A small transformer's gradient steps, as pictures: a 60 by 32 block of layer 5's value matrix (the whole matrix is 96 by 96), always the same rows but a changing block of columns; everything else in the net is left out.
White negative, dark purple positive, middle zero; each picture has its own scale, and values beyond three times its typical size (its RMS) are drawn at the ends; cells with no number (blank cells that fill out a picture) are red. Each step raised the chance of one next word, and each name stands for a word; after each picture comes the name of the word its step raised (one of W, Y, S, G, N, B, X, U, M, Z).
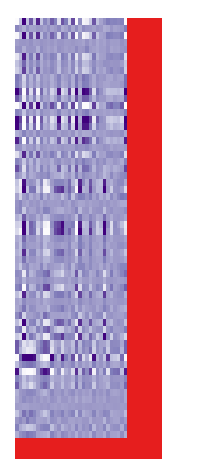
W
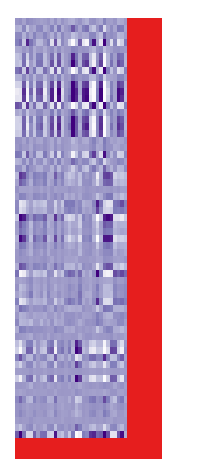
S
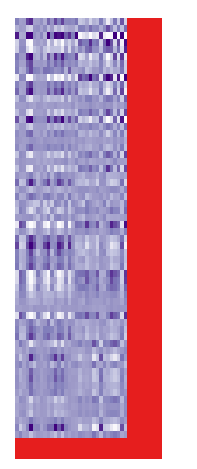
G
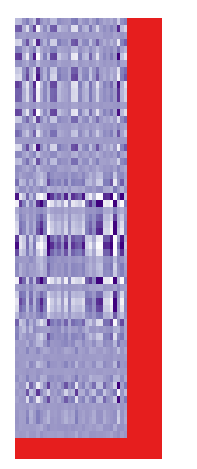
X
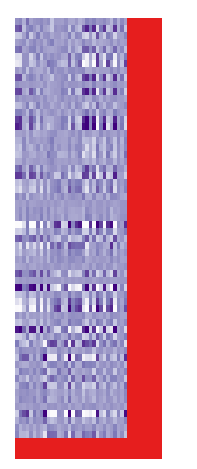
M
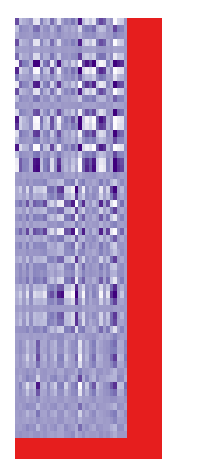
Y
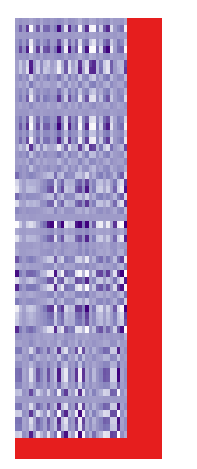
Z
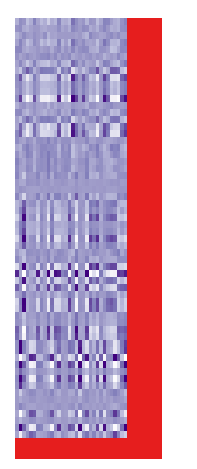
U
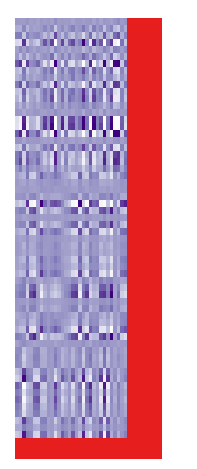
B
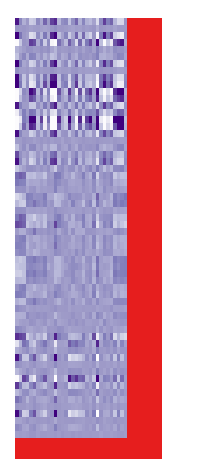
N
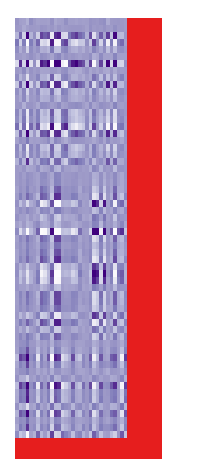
Y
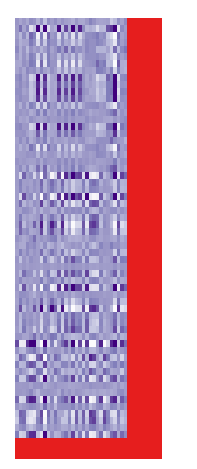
M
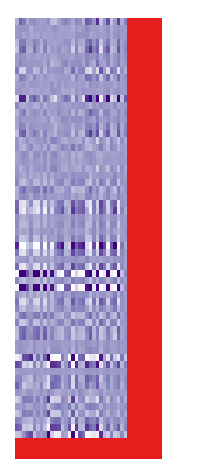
U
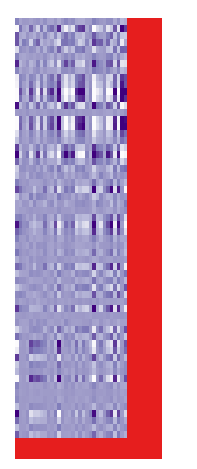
M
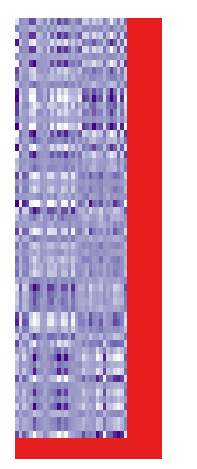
B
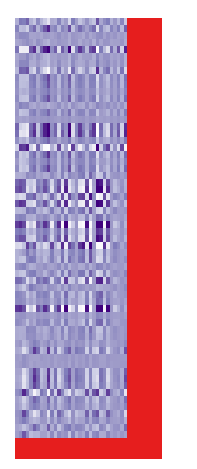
Z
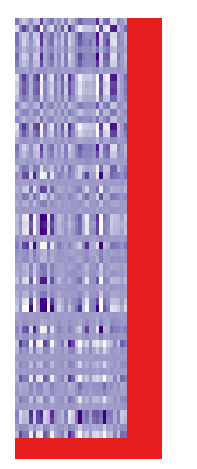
M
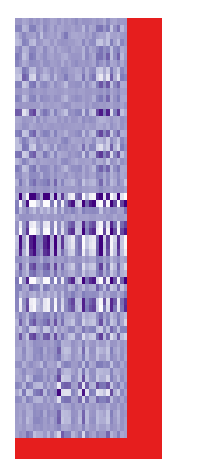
X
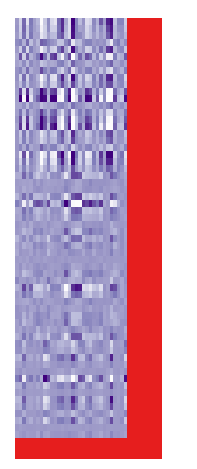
B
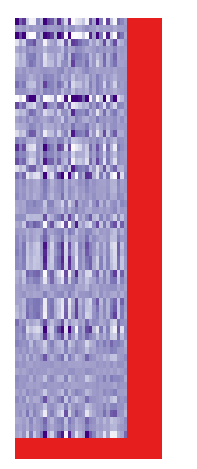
G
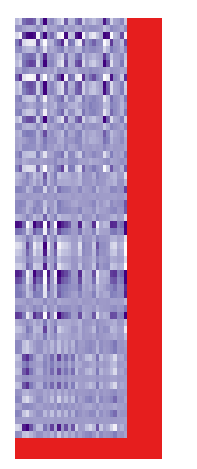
G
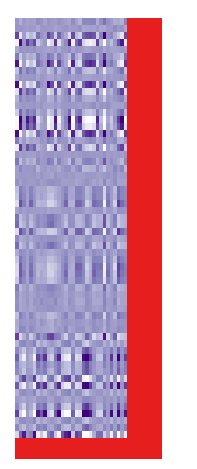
N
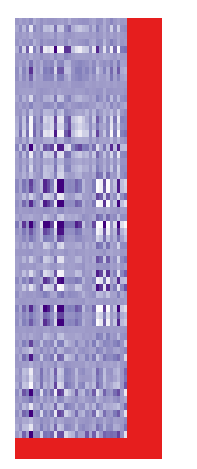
Z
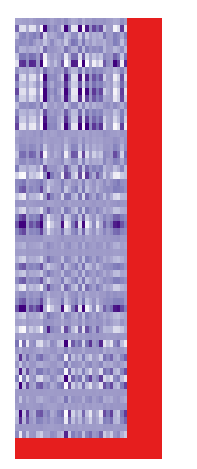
M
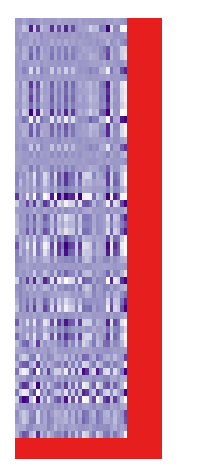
X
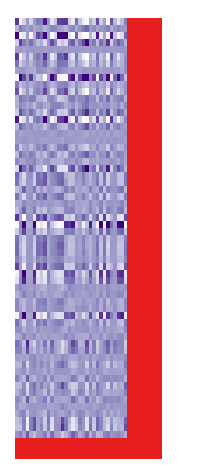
G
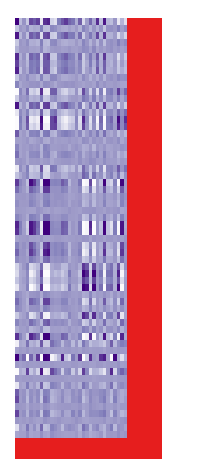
W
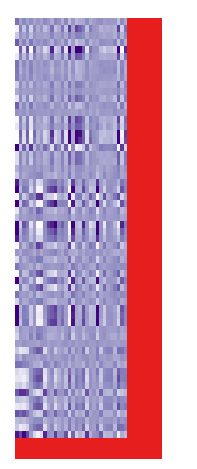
Z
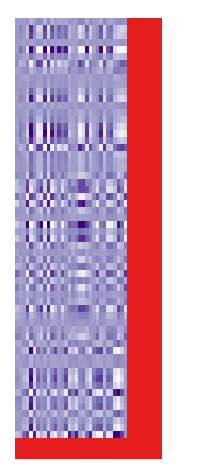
Z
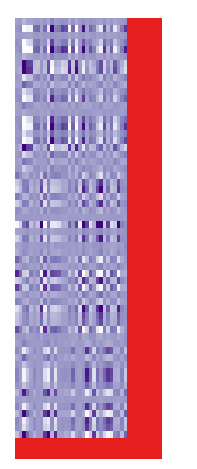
Z
